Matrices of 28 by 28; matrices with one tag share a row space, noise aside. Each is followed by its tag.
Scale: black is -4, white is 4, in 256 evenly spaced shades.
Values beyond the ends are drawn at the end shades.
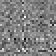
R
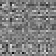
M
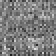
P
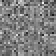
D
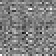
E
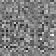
D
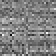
M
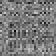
P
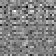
E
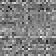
M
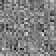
D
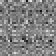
E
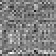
P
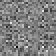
D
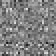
D
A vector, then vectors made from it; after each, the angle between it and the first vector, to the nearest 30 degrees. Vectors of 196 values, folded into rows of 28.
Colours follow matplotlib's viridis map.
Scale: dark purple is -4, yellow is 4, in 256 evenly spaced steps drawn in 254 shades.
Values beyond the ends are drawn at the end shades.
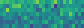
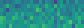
150 degrees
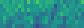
60 degrees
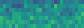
150 degrees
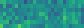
90 degrees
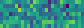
90 degrees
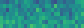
150 degrees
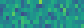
90 degrees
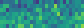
150 degrees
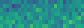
150 degrees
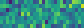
120 degrees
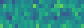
120 degrees
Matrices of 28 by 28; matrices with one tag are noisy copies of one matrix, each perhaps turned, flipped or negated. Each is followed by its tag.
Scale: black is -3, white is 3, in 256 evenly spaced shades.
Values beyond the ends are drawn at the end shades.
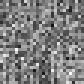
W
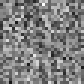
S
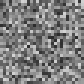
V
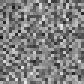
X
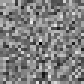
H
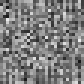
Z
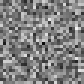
H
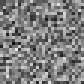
H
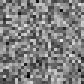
H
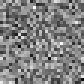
H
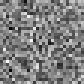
H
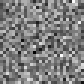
X
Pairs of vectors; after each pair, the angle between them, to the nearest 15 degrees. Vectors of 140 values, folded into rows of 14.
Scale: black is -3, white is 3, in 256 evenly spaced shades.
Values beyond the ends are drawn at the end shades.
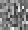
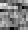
120 degrees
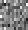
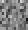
60 degrees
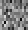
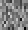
30 degrees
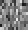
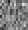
150 degrees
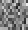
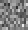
60 degrees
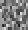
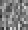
105 degrees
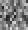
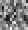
15 degrees
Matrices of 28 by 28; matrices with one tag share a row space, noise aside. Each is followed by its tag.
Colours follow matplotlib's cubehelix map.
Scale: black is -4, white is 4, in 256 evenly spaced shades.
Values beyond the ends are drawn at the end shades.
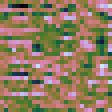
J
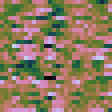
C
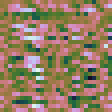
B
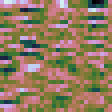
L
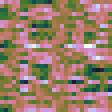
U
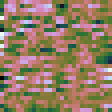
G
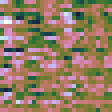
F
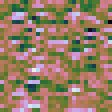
B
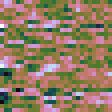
F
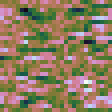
U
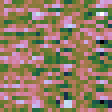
J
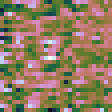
F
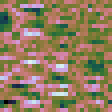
L
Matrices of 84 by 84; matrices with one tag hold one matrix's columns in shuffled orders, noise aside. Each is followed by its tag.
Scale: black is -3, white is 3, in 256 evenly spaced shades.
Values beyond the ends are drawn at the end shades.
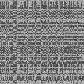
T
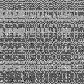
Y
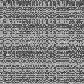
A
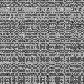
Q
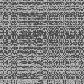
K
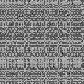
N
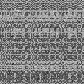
Y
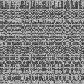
T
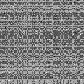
K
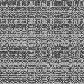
A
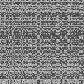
K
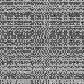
K
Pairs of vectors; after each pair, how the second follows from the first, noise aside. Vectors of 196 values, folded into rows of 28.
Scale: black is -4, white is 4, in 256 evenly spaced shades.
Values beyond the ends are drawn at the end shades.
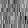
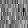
wrapped around.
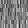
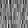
reversed, negated.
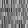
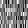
reversed, scaled up.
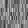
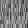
shuffled.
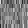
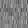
wrapped around, shrunk.
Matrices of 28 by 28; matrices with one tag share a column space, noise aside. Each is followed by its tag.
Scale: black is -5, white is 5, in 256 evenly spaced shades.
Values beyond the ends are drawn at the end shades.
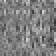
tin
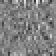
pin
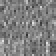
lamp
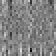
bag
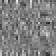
pin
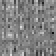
bag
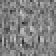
tin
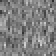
tin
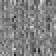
bag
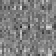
bag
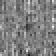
bag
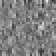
pin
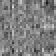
bag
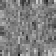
pin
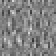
tin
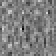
tin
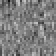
pin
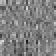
lamp
